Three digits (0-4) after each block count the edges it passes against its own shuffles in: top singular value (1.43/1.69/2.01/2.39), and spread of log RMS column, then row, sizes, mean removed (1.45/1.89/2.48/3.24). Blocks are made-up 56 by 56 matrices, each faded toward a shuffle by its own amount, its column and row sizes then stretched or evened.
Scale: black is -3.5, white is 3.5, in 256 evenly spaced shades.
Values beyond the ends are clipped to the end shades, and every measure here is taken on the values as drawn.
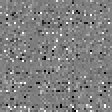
0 1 2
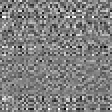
4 1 4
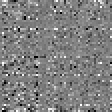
2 2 3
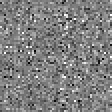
0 1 2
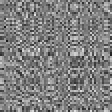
4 3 1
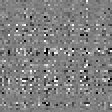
1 3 4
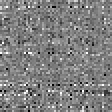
3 2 3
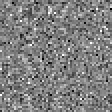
1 0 0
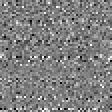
3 0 2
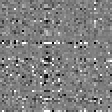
3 2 3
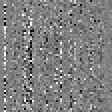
2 4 0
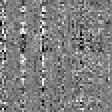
3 4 1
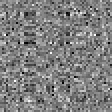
3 0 2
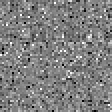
1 1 0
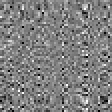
4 3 1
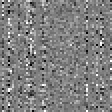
1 4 0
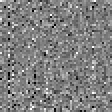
2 2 0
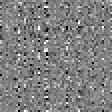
3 3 0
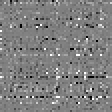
2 2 3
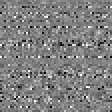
1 0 4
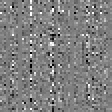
1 4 1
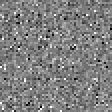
0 0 1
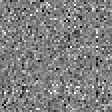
2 1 1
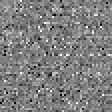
1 0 2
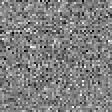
2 0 1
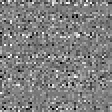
1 1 3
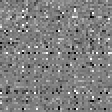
0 2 3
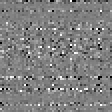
0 1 4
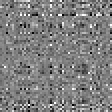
4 2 3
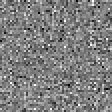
0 2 1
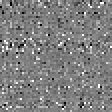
2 1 2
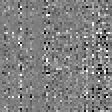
1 4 2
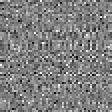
4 0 2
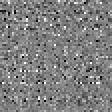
1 2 2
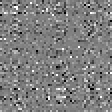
3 2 2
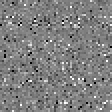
1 0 1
